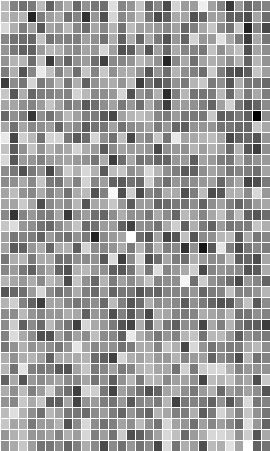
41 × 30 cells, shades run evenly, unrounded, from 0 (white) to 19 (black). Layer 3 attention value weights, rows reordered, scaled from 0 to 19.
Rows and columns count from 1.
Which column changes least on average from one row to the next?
28
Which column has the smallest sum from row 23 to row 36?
10
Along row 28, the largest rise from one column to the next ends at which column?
29
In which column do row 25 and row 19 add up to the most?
23
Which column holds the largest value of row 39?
8
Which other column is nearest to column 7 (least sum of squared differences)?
20
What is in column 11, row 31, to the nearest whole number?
5
